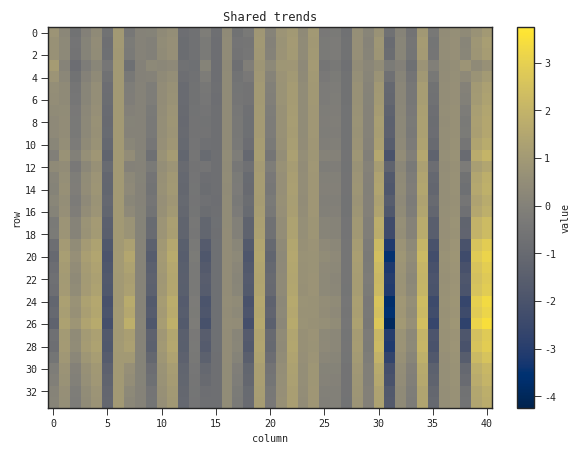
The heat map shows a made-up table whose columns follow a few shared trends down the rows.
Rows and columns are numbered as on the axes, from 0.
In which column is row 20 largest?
40
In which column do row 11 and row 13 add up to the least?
31
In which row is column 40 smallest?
3
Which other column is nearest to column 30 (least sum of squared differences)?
34
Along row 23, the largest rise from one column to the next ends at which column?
39
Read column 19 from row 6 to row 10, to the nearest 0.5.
1 1 1 1 1
